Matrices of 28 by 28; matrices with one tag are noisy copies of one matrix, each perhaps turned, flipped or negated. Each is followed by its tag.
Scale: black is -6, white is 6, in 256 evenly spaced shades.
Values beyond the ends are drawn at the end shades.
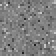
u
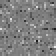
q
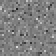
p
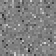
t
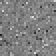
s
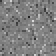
s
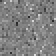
s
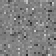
q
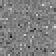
q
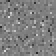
p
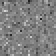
q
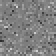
t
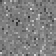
s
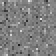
q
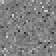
u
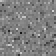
s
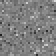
s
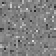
q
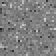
q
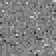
s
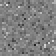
u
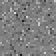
s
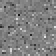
q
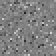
p
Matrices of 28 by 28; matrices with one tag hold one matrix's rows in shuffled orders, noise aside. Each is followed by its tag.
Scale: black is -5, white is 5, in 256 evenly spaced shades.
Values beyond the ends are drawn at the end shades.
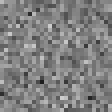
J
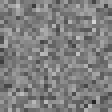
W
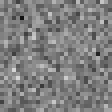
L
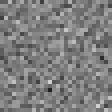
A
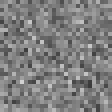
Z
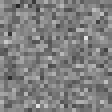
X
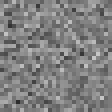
X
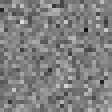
A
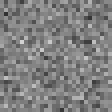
Z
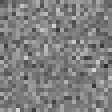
W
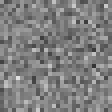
W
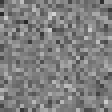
A
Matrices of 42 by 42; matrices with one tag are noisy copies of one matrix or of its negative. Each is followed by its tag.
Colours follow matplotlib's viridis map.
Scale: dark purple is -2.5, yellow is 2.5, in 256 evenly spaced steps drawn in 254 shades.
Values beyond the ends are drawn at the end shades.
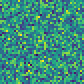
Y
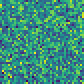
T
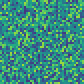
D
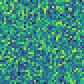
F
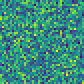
D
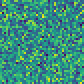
T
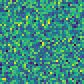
D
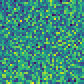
F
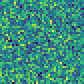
T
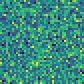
D
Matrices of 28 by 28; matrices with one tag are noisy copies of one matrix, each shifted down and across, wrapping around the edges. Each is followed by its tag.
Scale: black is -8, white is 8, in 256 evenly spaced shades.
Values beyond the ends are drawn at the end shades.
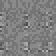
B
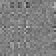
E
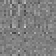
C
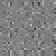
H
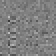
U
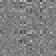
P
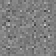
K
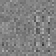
C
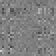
E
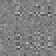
B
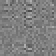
U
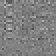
U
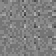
K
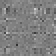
E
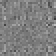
C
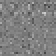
H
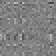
E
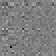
P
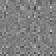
H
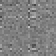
U
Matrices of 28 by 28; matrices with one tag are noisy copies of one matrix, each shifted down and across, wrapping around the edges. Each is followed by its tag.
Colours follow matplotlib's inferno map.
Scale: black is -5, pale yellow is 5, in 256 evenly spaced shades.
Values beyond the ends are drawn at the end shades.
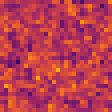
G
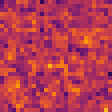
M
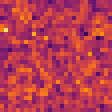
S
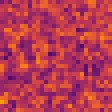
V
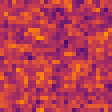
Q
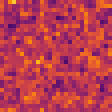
S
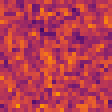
V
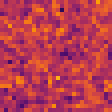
S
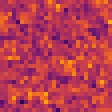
M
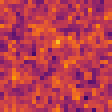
G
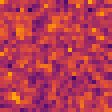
Q
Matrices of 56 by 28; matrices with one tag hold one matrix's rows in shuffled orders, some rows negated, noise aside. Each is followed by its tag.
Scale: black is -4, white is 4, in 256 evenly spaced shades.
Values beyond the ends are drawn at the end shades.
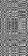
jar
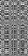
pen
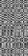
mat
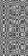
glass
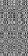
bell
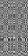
bell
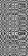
jar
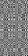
bell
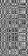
jar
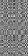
bell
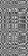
jar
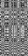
pen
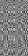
bell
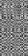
mat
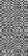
mat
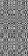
bell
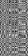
jar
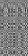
bell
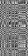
jar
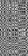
jar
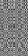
bell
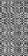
mat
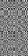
bell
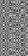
glass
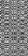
pen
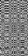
pen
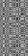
glass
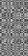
mat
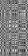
jar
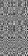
bell
